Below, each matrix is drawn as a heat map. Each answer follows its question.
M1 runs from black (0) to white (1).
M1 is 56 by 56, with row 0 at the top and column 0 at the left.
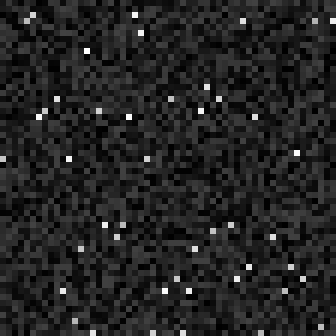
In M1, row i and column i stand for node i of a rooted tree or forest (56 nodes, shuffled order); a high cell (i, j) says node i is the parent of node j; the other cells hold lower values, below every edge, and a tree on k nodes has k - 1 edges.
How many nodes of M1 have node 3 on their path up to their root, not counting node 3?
9
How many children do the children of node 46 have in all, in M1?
2
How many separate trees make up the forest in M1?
11
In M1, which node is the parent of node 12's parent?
54
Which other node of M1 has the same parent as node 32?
13
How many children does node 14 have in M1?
1
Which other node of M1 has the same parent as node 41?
48
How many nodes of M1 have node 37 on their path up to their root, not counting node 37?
4
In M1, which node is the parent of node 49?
25
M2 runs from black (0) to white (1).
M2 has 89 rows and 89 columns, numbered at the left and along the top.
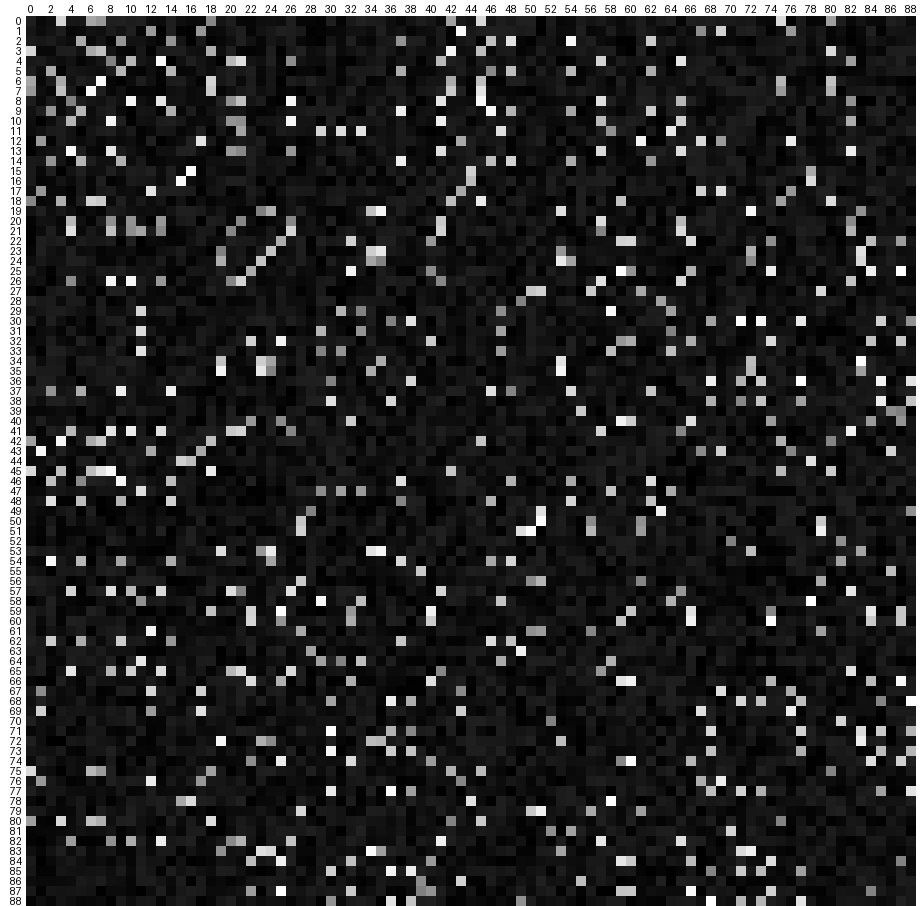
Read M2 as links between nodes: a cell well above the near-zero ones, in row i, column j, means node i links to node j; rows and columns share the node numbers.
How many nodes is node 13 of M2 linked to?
9
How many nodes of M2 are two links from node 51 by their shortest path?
4
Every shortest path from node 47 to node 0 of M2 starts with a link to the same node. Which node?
node 11
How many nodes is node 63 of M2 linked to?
2
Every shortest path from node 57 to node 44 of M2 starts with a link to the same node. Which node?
node 21
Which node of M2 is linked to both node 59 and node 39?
node 87
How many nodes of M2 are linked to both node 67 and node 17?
5
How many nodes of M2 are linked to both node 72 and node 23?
6
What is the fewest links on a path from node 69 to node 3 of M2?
7
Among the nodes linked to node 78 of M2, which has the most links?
node 58
